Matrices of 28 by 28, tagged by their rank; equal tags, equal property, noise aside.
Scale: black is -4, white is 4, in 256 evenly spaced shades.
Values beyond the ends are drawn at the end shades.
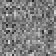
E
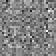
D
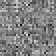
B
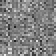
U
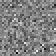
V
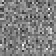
E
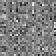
U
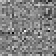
E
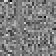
B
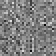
B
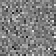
B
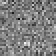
E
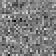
B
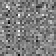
U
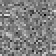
E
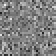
E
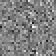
B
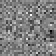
D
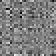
D
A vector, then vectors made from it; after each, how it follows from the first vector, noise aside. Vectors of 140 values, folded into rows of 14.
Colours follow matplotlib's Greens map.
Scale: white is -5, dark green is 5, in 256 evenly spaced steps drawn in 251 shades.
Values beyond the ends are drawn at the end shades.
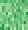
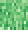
negated.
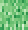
copied.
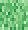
negated.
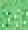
negated, partly zeroed.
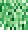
negated, scaled up.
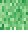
copied.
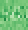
wrapped around, negated, partly zeroed.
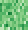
negated.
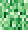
wrapped around, negated, scaled up.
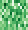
wrapped around, negated, scaled up.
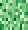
wrapped around, negated, scaled up.
